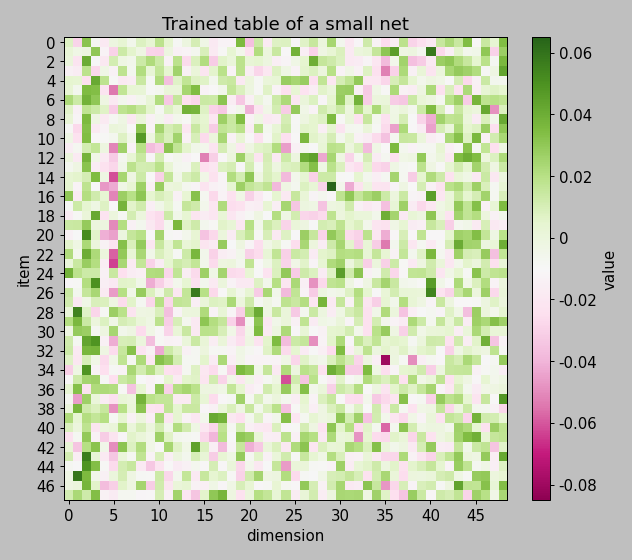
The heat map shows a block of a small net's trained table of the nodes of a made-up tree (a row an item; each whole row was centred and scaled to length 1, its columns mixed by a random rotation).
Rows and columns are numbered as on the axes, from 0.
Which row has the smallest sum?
33
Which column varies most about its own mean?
35
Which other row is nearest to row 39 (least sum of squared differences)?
6
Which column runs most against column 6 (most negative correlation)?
24
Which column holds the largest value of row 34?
2
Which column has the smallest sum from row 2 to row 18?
5
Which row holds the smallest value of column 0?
34
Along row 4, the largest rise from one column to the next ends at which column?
3
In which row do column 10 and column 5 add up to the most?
36
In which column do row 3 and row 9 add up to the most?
48
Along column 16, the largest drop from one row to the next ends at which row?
40
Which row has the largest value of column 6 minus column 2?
17
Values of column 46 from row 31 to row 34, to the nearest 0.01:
0.04 0 -0.01 -0.01
